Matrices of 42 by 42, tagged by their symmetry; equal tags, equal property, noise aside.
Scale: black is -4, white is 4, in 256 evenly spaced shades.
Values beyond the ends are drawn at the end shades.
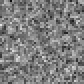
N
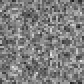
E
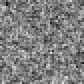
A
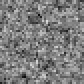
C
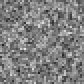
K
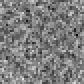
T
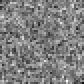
T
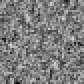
C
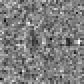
E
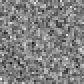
T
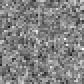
N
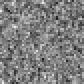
N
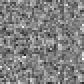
E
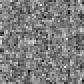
E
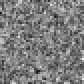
N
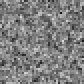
A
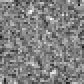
C
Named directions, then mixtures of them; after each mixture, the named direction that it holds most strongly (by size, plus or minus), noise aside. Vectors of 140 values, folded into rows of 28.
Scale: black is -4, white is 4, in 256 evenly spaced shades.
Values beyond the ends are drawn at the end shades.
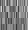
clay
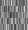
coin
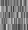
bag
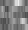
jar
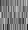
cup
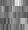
jar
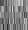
cup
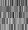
clay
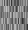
coin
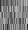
cup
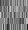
cup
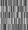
bag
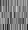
cup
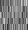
cup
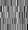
clay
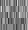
clay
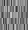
coin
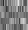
jar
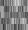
jar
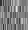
coin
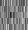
coin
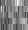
jar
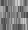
jar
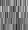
clay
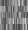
bag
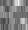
jar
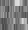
jar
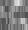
jar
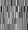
clay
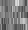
jar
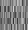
bag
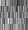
clay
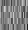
coin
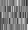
cup
